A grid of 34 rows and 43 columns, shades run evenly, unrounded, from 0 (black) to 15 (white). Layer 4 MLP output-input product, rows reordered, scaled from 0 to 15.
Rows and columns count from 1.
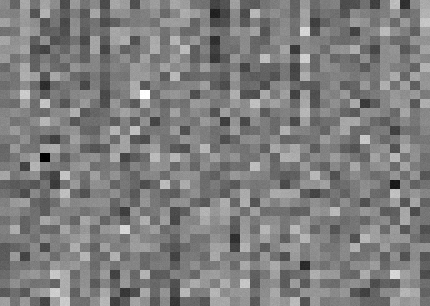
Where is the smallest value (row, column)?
18, 5
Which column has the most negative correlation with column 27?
43
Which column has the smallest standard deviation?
33
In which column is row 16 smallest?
6
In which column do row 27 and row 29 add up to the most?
9
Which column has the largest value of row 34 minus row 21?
40
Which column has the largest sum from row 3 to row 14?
31
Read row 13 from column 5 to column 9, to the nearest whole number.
6 8 8 10 5
